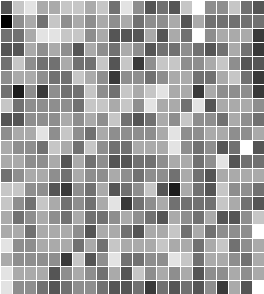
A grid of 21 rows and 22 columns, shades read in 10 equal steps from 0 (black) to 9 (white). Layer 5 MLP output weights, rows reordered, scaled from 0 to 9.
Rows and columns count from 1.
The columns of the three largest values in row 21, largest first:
22, 1, 20
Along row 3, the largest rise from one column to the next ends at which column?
17
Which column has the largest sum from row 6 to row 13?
15
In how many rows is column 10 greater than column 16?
6
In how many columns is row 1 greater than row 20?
11
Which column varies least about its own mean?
3
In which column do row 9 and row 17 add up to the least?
12
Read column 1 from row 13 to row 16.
4 7 7 6
